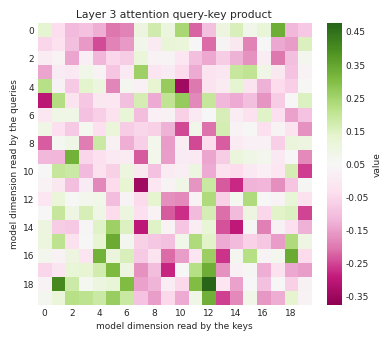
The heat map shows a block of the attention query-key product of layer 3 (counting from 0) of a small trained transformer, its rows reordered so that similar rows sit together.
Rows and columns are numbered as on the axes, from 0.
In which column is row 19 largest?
12
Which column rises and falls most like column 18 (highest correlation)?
4
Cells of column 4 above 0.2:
1
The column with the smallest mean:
13
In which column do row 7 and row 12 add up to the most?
15
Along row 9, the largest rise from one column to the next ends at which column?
2
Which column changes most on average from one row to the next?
10
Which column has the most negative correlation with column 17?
19
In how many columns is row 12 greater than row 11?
14
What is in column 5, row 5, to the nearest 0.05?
0
